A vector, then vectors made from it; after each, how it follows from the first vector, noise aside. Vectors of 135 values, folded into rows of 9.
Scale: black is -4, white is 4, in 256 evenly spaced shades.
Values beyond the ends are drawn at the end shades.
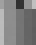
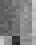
reversed.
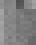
shrunk.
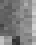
reversed.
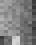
reversed, negated.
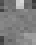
negated, partly zeroed.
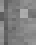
wrapped around, negated, shrunk.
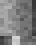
reversed, negated.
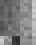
reversed.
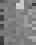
negated, partly zeroed.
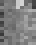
negated, partly zeroed.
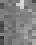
negated, partly zeroed.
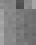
shrunk.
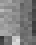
reversed, negated.
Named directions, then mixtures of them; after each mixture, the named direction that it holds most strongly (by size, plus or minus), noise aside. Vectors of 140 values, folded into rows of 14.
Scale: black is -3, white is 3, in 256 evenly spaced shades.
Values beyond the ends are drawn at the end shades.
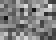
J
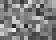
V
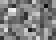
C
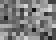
J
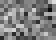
J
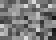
J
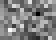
V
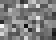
V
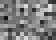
J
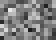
C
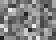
C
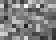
V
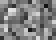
C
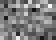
J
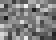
J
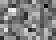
C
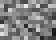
V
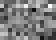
J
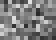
V
